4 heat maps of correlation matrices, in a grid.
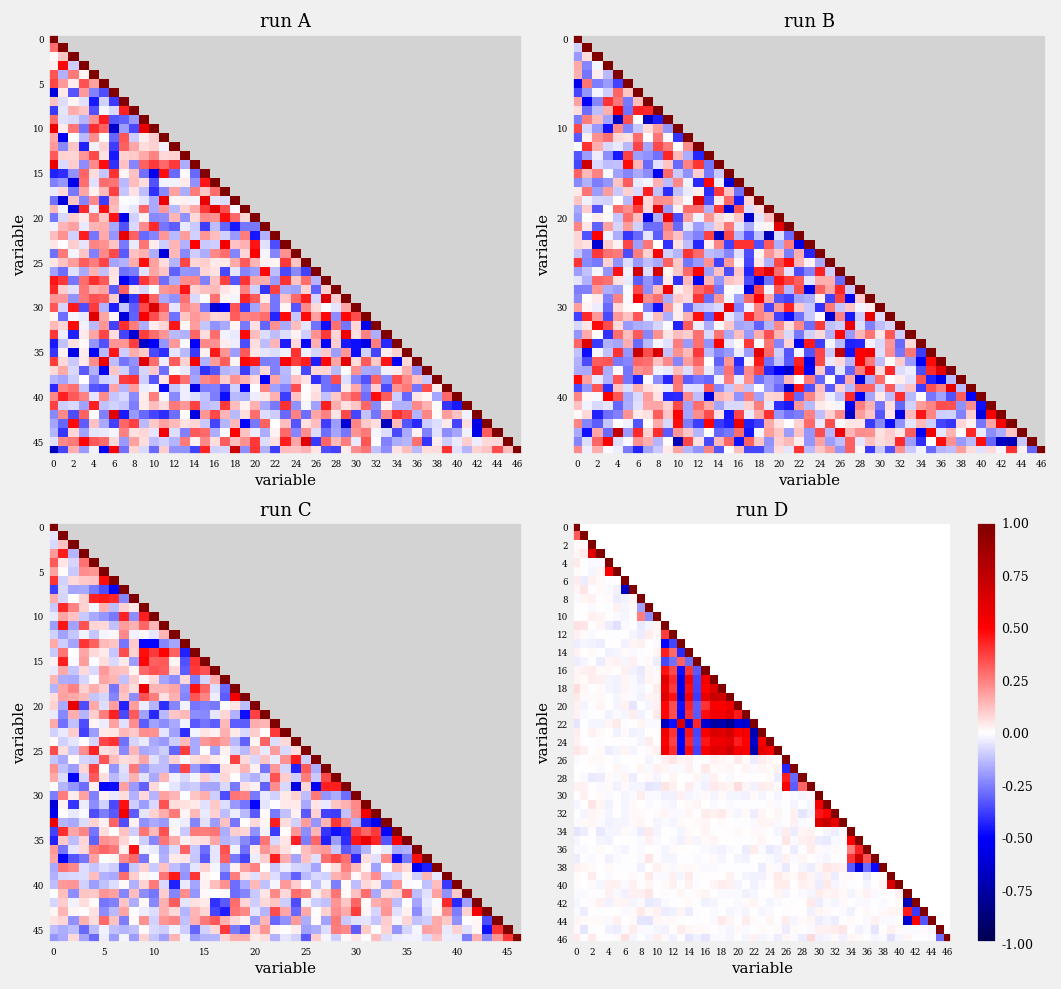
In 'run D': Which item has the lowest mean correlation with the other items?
22
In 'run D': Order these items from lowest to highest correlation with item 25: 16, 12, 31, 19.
31, 12, 16, 19
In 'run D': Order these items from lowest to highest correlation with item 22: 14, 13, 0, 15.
14, 0, 15, 13
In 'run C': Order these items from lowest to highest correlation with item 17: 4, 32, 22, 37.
32, 4, 22, 37
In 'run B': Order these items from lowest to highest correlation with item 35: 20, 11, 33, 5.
5, 20, 11, 33
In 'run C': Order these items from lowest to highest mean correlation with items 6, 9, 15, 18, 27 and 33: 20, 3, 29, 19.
29, 20, 3, 19
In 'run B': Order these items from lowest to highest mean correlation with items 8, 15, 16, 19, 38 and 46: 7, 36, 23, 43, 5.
36, 5, 7, 23, 43
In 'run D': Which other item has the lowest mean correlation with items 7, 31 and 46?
6
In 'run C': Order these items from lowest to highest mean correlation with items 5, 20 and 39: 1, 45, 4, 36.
1, 45, 36, 4
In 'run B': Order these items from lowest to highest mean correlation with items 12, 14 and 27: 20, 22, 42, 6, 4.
22, 42, 4, 6, 20
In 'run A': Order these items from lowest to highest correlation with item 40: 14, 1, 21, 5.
14, 21, 5, 1
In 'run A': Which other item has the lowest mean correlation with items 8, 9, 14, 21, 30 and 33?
34
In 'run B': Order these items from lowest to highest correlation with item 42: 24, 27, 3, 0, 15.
27, 15, 3, 24, 0
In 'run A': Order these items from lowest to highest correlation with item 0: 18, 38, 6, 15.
6, 15, 18, 38
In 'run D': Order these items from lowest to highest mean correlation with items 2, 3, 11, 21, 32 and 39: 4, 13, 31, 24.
13, 4, 31, 24
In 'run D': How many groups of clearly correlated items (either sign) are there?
12
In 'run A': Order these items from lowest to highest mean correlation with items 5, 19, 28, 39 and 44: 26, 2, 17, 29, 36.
26, 2, 17, 29, 36
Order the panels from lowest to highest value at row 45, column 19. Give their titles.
run C, run B, run D, run A
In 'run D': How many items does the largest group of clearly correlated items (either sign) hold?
15
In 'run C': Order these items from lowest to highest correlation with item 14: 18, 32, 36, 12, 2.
36, 2, 32, 12, 18
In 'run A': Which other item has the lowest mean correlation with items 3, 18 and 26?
12
